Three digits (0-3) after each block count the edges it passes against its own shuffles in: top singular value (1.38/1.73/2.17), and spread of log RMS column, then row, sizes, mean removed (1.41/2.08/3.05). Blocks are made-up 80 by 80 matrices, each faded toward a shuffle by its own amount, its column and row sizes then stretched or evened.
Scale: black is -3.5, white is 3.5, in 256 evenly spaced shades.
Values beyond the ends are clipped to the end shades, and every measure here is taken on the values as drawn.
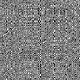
3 2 1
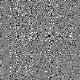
0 3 2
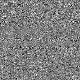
0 0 2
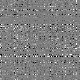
2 2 3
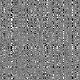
3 3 2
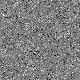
0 0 0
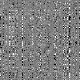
3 3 2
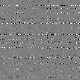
1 1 3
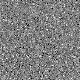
1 0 1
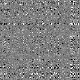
3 2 2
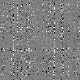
1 3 2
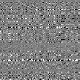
3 1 3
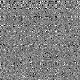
3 1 2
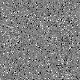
0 1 1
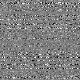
0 0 3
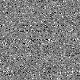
1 0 2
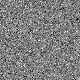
0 0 0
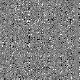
1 2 1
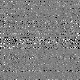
1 1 3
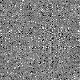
2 1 1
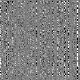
3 3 1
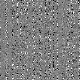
0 3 1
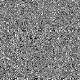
1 1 2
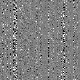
2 3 0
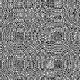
3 0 0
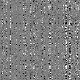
3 3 1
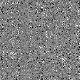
1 2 1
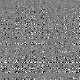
2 2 3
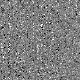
0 2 0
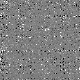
0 2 2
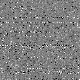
2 0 2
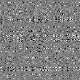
2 1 3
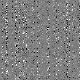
1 3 1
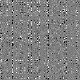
2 3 2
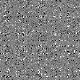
0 2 2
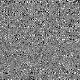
1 1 2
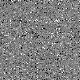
0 1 2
